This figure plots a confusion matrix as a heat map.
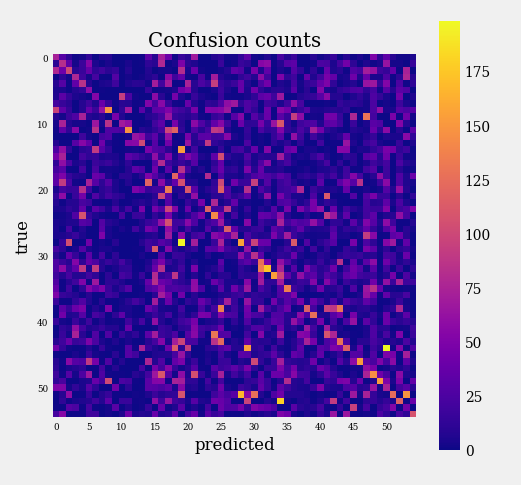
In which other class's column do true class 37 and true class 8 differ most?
0
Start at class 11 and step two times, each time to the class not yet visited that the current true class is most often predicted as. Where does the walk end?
23
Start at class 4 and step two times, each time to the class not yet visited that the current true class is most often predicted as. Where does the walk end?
41
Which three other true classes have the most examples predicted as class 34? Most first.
52, 10, 33
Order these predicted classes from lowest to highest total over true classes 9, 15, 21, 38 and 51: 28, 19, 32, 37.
37, 32, 19, 28
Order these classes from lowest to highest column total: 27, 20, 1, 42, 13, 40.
13, 27, 40, 20, 42, 1
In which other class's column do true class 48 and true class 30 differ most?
21
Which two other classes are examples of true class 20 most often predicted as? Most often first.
17, 25
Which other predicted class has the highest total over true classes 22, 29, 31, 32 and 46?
34
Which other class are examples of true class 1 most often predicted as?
16
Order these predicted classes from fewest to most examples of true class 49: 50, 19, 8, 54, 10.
10, 54, 50, 19, 8
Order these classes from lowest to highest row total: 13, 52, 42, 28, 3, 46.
13, 3, 52, 42, 46, 28
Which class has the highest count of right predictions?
32
